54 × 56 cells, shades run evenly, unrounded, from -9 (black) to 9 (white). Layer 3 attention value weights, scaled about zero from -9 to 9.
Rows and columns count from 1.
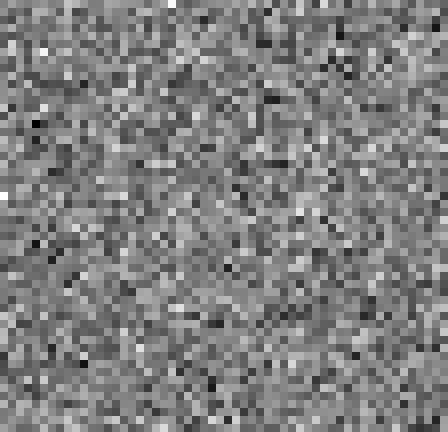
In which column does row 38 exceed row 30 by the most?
26
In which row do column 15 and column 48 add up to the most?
25
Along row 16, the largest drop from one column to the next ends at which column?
5
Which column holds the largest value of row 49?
41
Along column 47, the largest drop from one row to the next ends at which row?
38
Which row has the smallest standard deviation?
23
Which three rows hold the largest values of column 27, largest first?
53, 4, 8
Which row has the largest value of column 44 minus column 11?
46
